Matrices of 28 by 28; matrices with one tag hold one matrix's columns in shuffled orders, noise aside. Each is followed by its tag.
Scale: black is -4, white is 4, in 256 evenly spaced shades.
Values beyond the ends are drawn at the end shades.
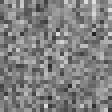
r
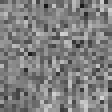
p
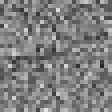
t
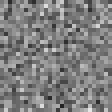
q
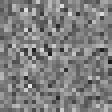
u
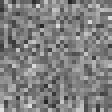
q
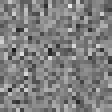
u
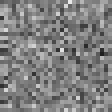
u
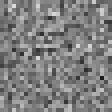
u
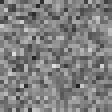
t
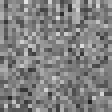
r
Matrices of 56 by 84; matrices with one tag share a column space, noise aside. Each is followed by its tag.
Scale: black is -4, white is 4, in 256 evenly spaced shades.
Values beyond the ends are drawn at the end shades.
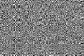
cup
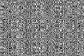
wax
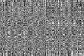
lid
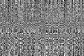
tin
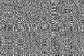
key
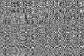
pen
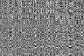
pen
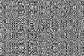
wax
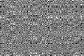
cup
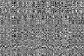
pen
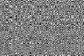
cup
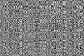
wax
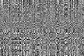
tin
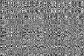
pen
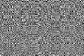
cup
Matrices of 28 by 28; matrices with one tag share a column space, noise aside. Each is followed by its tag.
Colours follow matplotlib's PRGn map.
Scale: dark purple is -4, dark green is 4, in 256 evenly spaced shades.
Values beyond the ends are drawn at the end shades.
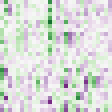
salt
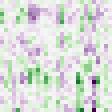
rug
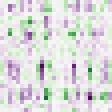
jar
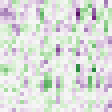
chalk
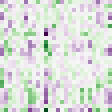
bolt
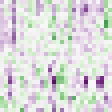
salt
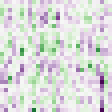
rug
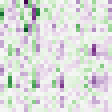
chalk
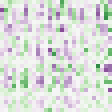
chalk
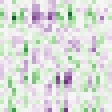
rug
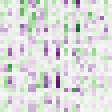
chalk
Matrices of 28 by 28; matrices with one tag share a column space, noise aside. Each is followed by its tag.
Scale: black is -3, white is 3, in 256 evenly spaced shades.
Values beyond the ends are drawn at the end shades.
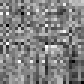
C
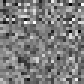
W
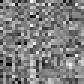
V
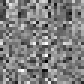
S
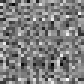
V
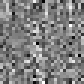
S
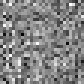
V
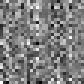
S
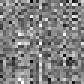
V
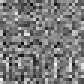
V
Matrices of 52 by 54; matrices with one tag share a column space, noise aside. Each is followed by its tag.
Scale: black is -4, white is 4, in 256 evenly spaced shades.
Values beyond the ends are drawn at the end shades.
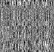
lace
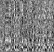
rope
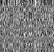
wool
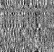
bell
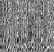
rope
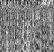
lace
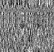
bell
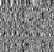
wool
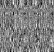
bell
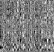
rope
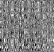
rope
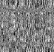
bell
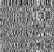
wool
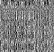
lace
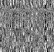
bell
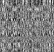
wool
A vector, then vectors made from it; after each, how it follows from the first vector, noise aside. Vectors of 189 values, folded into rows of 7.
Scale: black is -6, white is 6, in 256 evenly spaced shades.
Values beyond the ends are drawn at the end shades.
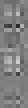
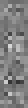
reversed.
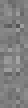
shrunk.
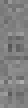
reversed, negated, shrunk.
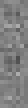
negated, shrunk.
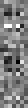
negated, scaled up.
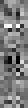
negated, scaled up.
